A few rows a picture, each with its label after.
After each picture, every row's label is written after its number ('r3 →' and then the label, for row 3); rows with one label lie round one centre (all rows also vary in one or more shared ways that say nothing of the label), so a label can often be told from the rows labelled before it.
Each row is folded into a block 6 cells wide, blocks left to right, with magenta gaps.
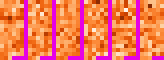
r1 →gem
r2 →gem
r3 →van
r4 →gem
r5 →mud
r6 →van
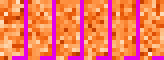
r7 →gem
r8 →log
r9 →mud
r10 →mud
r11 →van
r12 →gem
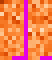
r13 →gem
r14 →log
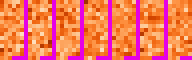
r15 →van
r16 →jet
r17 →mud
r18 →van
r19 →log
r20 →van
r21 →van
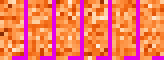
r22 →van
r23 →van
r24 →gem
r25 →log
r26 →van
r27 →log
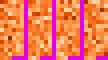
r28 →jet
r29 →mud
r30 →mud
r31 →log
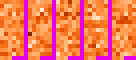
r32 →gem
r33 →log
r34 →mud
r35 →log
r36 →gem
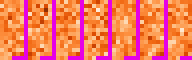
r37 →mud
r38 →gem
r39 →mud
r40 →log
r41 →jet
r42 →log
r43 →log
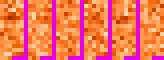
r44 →mud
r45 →gem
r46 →mud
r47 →mud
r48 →gem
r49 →van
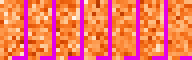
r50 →van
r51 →gem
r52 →mud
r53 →mud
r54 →mud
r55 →jet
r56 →jet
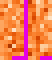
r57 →log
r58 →log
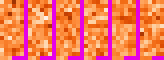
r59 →mud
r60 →jet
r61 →mud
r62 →mud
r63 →gem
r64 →log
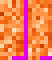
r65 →log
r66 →jet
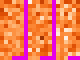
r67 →jet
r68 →mud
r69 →gem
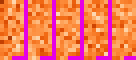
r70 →jet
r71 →mud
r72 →van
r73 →log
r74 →log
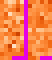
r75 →log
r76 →gem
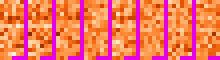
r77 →gem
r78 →van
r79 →van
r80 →jet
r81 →van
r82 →jet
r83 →log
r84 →log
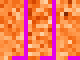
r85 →mud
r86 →jet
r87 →mud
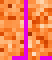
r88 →van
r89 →log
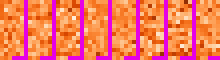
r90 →jet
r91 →van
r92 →van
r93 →jet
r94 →van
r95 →van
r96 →log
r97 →van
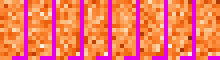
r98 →log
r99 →gem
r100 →jet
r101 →jet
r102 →log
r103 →log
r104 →gem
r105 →gem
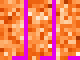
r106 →log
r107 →van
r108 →jet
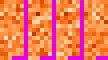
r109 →gem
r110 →mud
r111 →mud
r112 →log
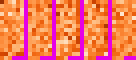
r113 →log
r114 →van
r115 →van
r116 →jet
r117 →log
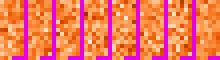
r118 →van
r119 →log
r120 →log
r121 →jet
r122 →log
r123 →van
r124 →van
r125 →jet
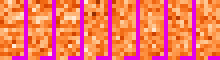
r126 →log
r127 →jet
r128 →log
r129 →mud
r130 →jet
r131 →log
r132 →jet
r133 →log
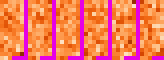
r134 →mud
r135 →gem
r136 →jet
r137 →log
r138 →gem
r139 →log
